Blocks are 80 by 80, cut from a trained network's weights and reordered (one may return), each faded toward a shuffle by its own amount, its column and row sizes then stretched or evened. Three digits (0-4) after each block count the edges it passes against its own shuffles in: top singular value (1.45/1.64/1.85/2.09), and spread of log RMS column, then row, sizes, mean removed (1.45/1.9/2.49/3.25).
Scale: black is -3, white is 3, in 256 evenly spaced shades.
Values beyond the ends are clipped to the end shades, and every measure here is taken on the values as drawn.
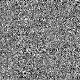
0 1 1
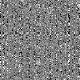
3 4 0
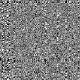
4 3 1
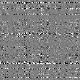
2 3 4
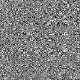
3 1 3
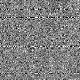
4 0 3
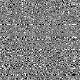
3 1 4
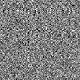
4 2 1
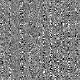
1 4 1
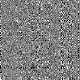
4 4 1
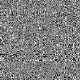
3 3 3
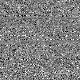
0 0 3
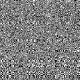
4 2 2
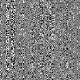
4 4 0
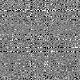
4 2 4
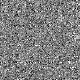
0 1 2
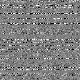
3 0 4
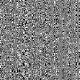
3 4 1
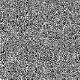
1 3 1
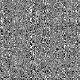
3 3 0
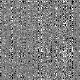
1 4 2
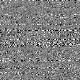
0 1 4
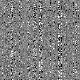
0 4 1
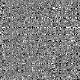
2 3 3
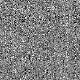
0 3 1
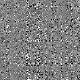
1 4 2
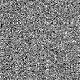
2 0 0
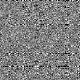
4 2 3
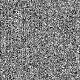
1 0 0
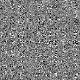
2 3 2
